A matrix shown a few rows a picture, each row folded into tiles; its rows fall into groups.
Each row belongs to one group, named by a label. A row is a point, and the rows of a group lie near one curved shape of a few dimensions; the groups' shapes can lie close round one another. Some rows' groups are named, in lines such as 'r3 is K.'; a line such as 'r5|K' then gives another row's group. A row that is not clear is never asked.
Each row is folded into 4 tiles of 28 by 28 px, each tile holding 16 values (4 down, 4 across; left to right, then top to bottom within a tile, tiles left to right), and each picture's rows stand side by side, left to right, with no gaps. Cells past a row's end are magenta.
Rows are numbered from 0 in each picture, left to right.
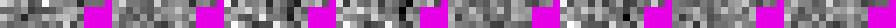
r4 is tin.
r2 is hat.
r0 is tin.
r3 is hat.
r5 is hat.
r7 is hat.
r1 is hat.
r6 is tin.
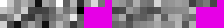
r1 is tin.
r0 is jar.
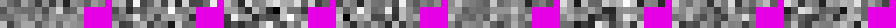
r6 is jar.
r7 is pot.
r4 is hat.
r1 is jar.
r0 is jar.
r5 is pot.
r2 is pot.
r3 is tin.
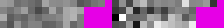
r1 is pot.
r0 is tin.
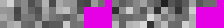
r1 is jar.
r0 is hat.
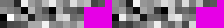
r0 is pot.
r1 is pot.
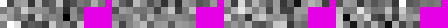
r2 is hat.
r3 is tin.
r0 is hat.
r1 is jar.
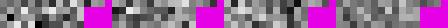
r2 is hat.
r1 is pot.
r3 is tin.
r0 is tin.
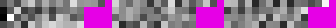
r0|pot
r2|jar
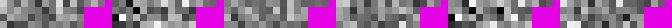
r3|hat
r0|jar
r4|pot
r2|tin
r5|hat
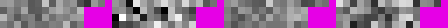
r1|pot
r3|pot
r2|tin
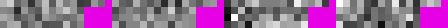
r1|jar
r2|pot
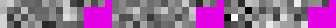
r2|pot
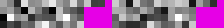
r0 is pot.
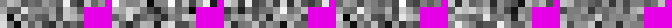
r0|tin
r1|jar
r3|tin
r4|hat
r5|jar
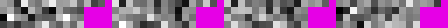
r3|pot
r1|hat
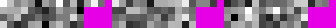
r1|pot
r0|jar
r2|tin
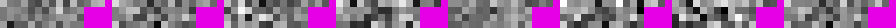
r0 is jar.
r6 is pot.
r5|jar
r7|jar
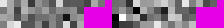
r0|hat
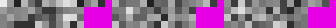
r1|jar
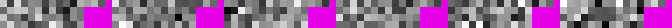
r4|tin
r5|jar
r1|hat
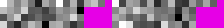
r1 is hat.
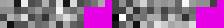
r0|jar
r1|pot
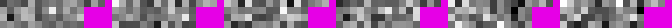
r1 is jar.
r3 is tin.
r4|hat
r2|jar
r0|tin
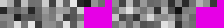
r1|hat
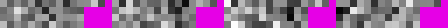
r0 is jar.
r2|hat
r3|pot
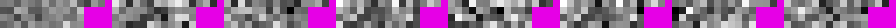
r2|hat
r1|pot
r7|jar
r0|tin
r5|jar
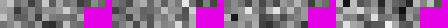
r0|hat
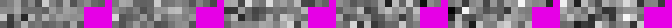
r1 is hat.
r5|pot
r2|tin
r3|tin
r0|hat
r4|pot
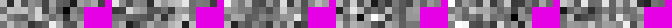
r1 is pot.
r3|jar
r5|tin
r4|hat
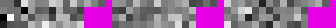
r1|tin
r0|pot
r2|jar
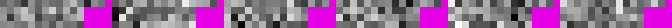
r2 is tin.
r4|hat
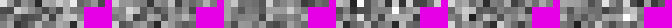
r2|hat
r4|jar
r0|pot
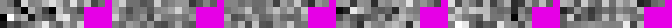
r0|pot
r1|hat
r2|tin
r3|pot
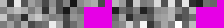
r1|tin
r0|hat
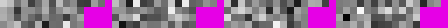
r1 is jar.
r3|tin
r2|hat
